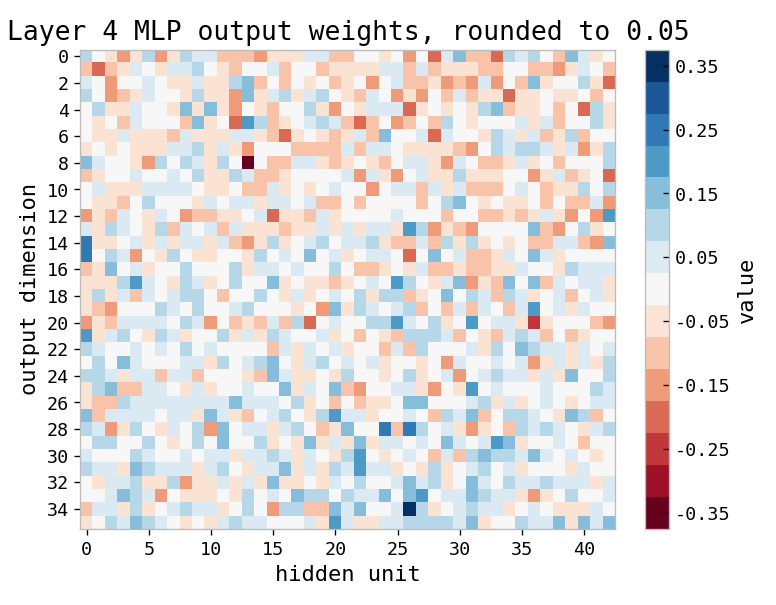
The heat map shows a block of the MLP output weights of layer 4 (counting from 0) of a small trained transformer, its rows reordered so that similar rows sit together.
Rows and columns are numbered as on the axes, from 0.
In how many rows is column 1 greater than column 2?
15
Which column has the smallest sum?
28
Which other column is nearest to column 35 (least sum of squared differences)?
7
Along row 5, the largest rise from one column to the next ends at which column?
13
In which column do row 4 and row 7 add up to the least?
40
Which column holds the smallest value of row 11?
42
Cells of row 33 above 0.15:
1
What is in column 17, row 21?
0
